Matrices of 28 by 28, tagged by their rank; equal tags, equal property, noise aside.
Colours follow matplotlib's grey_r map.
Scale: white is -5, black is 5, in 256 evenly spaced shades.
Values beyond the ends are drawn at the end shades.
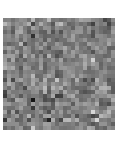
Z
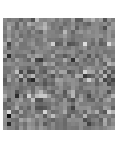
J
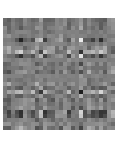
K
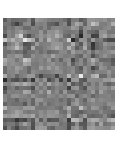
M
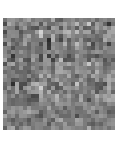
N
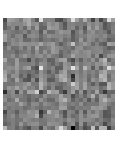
K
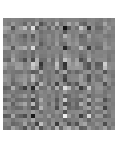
K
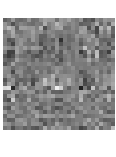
M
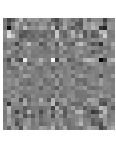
M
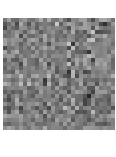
Z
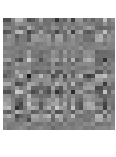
K
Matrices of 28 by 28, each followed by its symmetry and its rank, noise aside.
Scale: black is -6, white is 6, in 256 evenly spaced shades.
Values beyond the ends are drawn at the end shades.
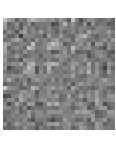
symmetric, rank six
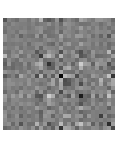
symmetric, rank three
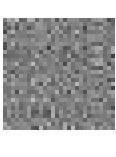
antisymmetric, rank six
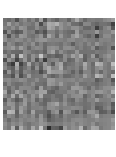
no symmetry, rank four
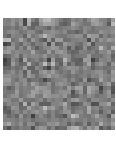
antisymmetric, rank four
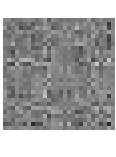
no symmetry, rank four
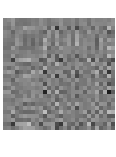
no symmetry, rank three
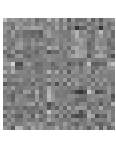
no symmetry, rank four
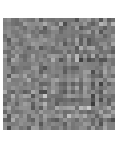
antisymmetric, rank six
